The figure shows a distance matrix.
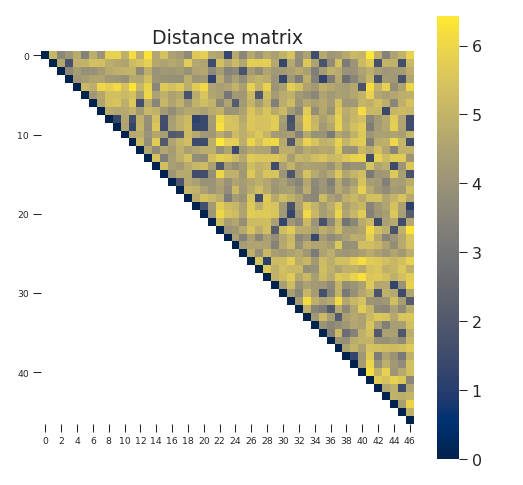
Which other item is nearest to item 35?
3
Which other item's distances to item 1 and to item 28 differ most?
26
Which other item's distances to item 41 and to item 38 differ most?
39
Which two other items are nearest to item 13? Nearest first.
41, 15
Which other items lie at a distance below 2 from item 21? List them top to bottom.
1, 3, 30, 35, 42, 45
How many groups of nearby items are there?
15
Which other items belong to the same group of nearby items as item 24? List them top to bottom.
6, 12
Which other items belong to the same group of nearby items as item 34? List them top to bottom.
0, 23
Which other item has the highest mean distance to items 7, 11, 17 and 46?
4
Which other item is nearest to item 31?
20
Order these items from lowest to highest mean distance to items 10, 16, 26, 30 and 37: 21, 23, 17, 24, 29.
17, 21, 23, 29, 24
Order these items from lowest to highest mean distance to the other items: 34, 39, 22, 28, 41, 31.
34, 31, 39, 22, 41, 28
